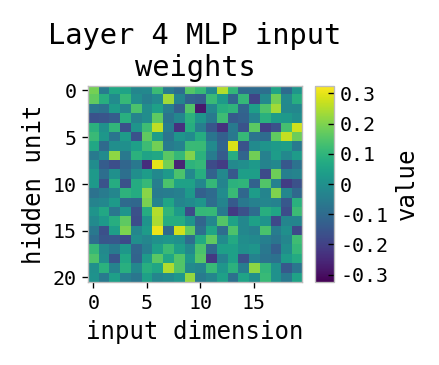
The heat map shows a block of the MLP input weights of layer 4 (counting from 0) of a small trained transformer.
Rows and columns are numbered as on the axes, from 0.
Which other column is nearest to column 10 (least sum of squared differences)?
0
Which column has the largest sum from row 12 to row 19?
6
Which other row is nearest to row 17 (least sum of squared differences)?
18
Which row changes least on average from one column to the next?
16
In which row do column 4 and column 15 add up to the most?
7
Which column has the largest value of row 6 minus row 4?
13
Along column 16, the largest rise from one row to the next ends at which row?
10
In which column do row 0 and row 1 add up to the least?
15
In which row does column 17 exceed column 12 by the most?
5
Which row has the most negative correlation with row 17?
2
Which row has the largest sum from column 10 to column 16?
19
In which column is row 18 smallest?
11
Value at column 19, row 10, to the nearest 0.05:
-0.15
